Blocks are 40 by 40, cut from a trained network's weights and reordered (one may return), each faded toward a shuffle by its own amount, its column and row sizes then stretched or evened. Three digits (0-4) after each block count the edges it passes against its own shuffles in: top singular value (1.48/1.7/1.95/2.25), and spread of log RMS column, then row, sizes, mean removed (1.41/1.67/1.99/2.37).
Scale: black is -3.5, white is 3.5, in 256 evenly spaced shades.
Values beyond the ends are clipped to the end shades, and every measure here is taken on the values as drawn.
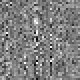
1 4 0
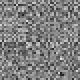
4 0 2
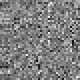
2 2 0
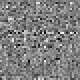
0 1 3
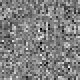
1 2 0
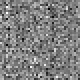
0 1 2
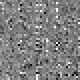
1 3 2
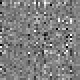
0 4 2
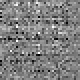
1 3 3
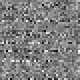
0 1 4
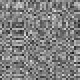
4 2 0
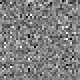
1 1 3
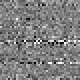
2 0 4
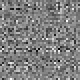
3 2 3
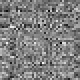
3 0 4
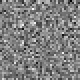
2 1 0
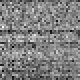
2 2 1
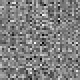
3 3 2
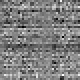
3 4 1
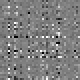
2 4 4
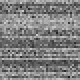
4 0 1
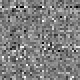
2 0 4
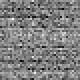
2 2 2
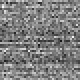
2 0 1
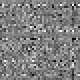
0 2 4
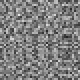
4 1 0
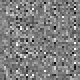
2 4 0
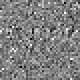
0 0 1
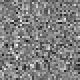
1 1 1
